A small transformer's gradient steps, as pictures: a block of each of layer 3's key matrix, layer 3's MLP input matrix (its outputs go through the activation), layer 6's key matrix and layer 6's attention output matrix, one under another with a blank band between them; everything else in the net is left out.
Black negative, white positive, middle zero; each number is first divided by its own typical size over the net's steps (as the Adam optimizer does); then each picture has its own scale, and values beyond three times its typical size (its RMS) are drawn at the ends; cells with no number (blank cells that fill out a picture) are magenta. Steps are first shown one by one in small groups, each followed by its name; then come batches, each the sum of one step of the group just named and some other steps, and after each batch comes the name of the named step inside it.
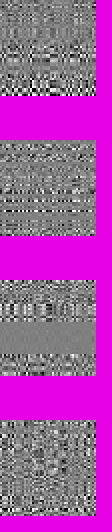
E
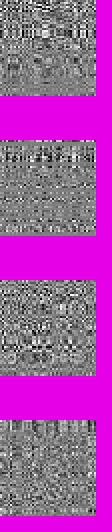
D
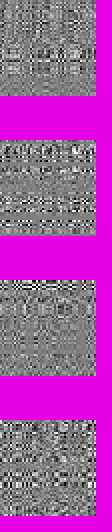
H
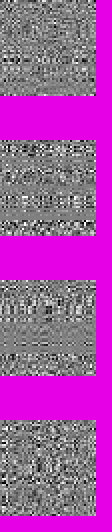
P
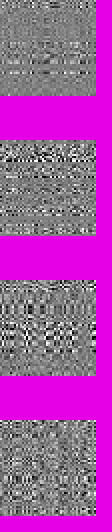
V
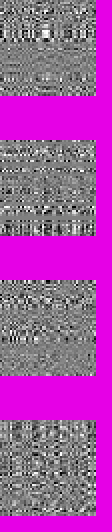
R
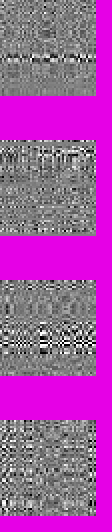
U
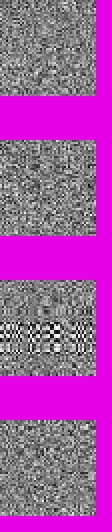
D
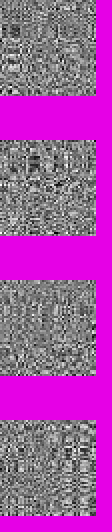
H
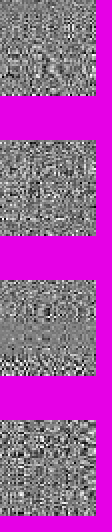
E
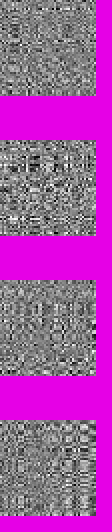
R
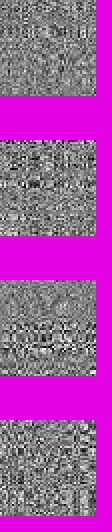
D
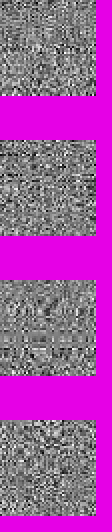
E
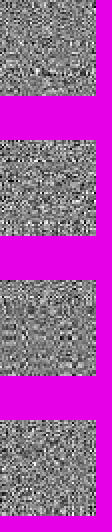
V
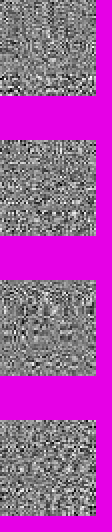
R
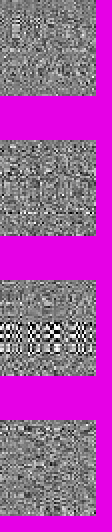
P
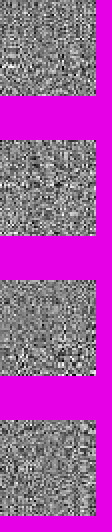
H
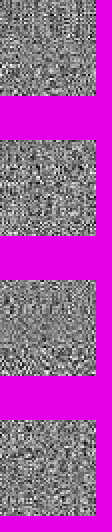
E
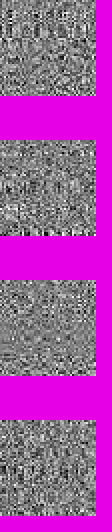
R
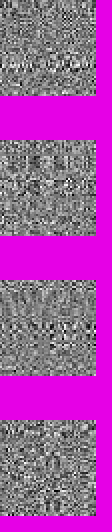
H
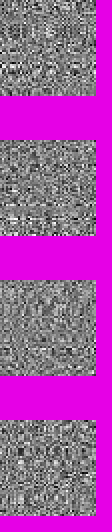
R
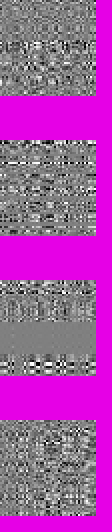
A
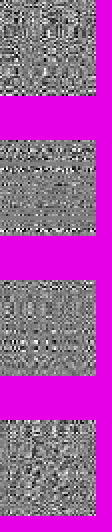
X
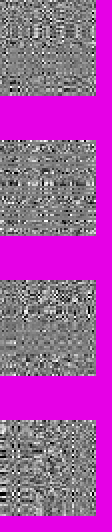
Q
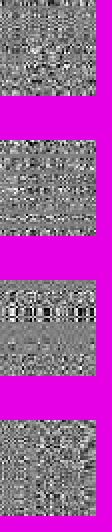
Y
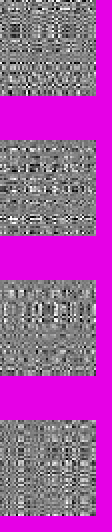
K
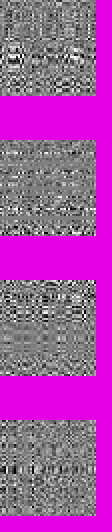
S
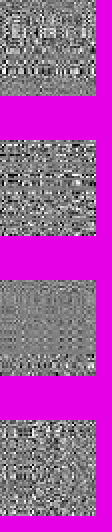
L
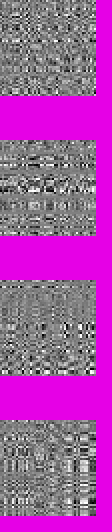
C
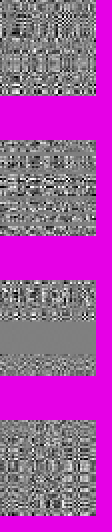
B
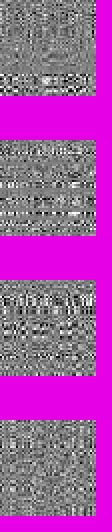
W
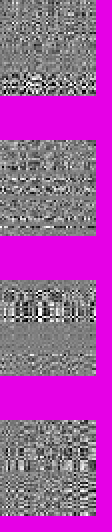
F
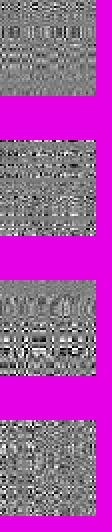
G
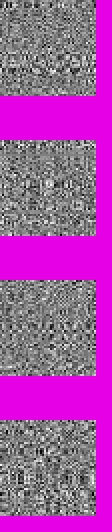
Q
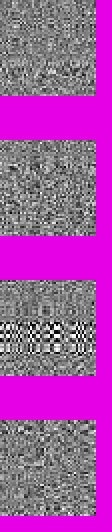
F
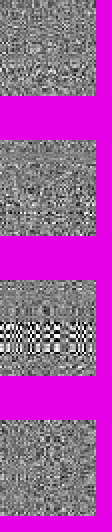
Y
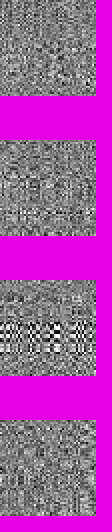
S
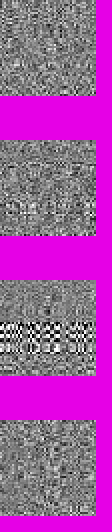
X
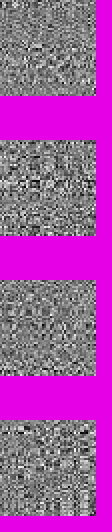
C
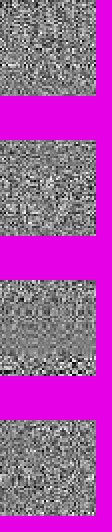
L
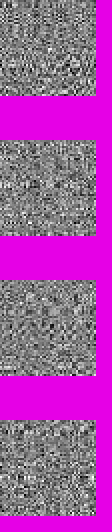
W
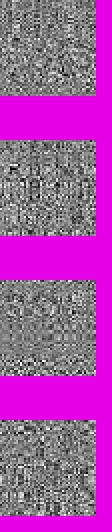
S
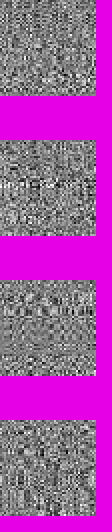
W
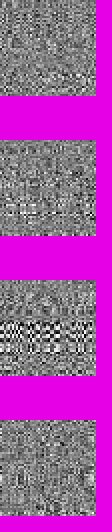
W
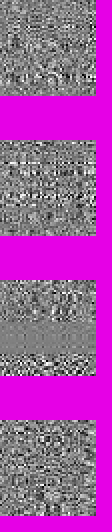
A
